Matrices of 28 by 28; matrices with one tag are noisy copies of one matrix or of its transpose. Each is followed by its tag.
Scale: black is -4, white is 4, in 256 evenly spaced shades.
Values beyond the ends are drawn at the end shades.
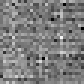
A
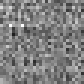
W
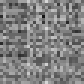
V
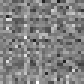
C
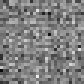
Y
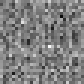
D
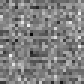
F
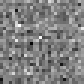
C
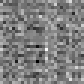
D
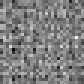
Y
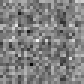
C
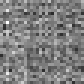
W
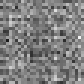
F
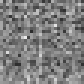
C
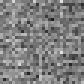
A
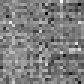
A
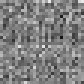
D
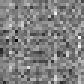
F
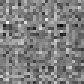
W
